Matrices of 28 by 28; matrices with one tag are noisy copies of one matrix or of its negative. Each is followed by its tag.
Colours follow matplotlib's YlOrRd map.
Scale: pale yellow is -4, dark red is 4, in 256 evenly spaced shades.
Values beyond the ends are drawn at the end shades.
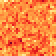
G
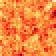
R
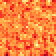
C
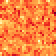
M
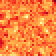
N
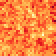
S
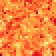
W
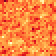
G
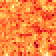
C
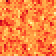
M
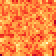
W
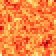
W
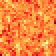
W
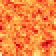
W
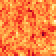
S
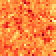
S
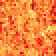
S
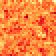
N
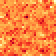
N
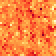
S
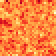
M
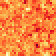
C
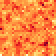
W
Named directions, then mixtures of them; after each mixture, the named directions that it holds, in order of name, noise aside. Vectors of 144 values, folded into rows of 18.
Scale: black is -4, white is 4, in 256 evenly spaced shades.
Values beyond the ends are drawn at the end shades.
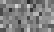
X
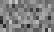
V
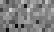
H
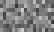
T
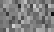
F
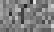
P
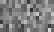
H, V, X.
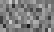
V.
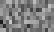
P, V.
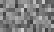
T.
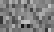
F, H, V.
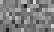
H, P, T.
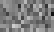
F.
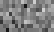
H, P, V.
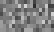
F, P, X.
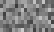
T.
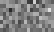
P, T, X.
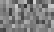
F, P, X.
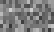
P, V, X.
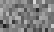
P, T, V.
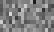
P, V.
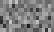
V.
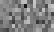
F, H, P.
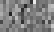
P.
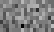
H, T, V.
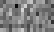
P, T, X.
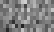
F, H, T.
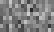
H, V, X.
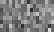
H, V, X.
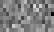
F.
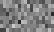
F, X.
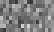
P, V, X.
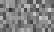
T, X.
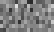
F, P, X.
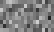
H, T, V.
